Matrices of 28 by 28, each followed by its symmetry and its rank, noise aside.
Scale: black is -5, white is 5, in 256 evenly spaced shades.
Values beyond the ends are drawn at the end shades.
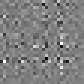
no symmetry, rank four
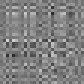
no symmetry, rank two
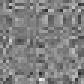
no symmetry, rank four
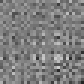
symmetric, rank three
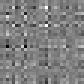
antisymmetric, rank two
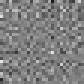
no symmetry, rank four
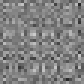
no symmetry, rank three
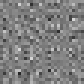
antisymmetric, rank four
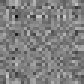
no symmetry, rank four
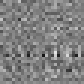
no symmetry, rank four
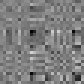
symmetric, rank two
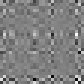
no symmetry, rank two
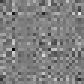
no symmetry, rank three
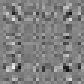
no symmetry, rank two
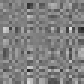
antisymmetric, rank two
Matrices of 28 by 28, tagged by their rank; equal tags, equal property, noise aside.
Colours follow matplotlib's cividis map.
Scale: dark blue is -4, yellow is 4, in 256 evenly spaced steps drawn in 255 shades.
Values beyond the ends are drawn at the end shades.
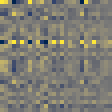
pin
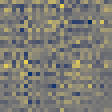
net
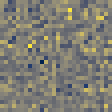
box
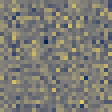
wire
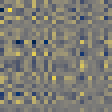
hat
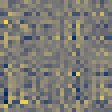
hat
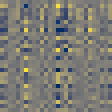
pin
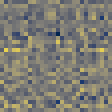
net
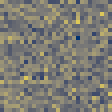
box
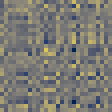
hat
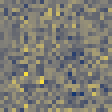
box
